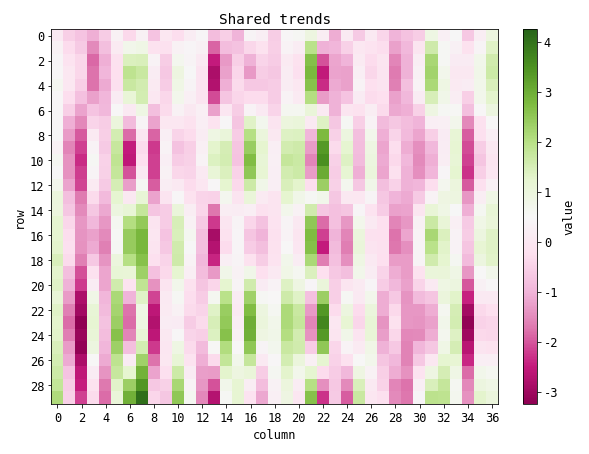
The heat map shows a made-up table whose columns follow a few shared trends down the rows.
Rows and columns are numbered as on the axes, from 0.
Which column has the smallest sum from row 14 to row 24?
2
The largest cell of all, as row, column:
29, 7
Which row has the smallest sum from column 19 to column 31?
3
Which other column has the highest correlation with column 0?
15
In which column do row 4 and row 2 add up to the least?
13
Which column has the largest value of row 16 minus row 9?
6
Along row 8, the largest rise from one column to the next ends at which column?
22
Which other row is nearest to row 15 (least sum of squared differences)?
18
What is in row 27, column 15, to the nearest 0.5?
1
